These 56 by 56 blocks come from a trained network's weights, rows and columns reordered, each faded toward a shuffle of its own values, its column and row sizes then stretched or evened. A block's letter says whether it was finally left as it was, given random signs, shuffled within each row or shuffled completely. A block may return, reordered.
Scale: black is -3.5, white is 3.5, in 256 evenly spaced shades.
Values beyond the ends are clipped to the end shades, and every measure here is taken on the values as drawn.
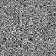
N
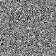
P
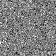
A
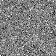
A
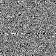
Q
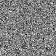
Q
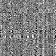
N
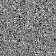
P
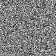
A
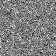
A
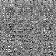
N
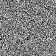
Q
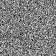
A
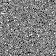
A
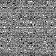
N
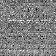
N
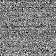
Q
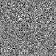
N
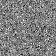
A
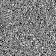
Q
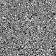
Q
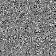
P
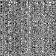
N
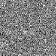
N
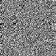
N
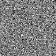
P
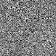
P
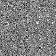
P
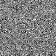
Q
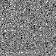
P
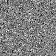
A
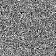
P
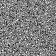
A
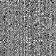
N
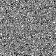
Q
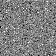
A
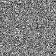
P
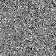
P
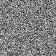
A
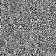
N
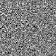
N
